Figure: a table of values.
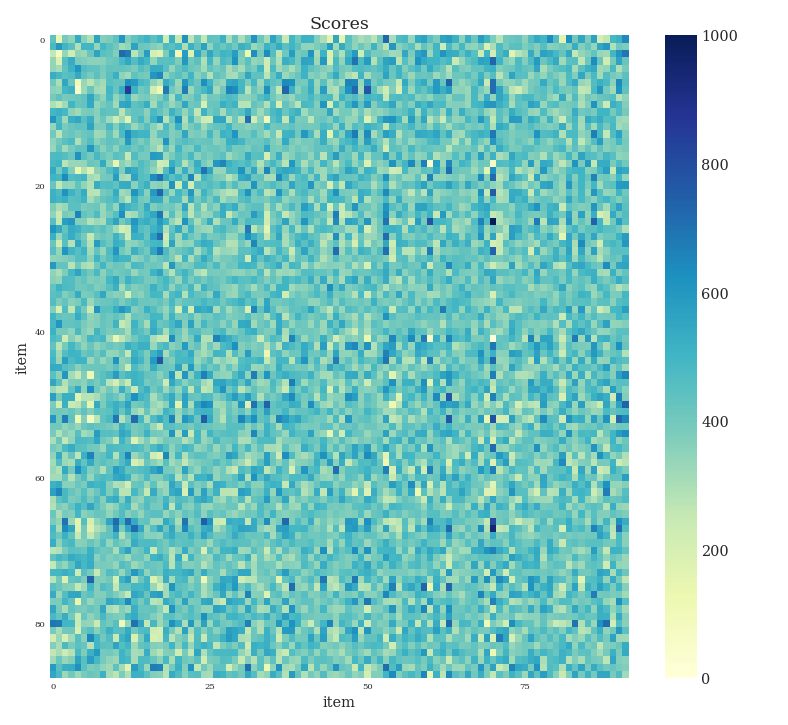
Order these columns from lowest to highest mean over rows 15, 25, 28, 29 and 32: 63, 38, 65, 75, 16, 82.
38, 63, 65, 75, 16, 82
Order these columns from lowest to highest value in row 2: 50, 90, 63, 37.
37, 50, 63, 90
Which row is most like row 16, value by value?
5
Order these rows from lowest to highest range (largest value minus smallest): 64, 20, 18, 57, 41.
64, 20, 57, 18, 41
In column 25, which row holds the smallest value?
11
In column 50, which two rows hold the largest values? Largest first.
7, 77
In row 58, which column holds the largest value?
81
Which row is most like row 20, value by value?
54
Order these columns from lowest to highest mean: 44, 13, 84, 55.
44, 55, 84, 13
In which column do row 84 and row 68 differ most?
70
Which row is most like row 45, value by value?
39
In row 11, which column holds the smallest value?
34
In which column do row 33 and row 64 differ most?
63
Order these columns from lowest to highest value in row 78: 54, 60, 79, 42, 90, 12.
60, 12, 42, 90, 79, 54
